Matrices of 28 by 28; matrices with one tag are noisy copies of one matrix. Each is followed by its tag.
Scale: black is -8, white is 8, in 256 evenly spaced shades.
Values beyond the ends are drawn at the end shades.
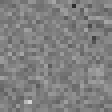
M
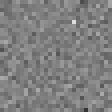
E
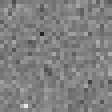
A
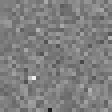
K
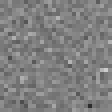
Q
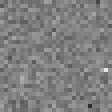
Q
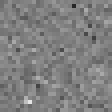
M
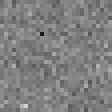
A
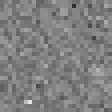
M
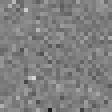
K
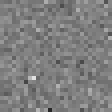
K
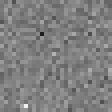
A
